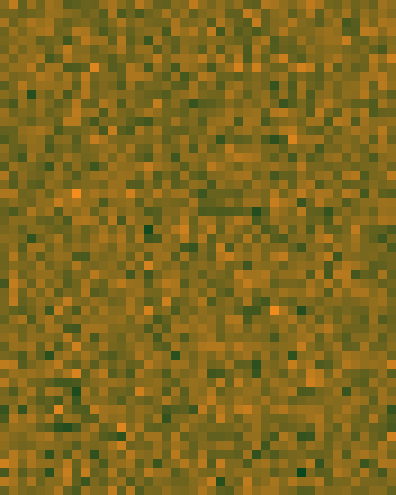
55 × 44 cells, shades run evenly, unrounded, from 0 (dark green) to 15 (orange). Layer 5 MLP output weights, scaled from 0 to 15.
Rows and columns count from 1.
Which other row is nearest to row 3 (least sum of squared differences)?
50
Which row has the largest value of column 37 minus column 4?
27
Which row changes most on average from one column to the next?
8
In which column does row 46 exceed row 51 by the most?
11
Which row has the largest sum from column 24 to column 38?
46
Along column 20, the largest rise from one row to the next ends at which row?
41
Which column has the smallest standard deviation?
5
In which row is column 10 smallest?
54
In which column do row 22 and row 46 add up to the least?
44
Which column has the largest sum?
2
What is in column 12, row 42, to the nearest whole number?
11
